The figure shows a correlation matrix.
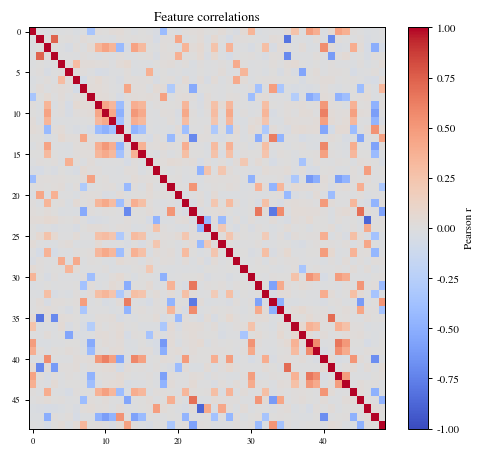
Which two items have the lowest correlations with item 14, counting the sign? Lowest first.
47, 12
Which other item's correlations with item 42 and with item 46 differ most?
23
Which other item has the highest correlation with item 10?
40
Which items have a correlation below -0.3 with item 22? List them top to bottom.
7, 13, 33, 48
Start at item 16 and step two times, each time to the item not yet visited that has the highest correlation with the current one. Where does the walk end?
29
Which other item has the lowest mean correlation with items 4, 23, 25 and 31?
46
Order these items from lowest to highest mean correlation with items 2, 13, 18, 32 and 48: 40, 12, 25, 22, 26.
22, 12, 26, 25, 40
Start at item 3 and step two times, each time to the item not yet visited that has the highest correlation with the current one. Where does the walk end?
20
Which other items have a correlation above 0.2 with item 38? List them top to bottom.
0, 30, 36, 39, 42, 43
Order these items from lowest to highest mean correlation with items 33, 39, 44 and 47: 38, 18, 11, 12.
18, 11, 12, 38
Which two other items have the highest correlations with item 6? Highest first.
28, 4
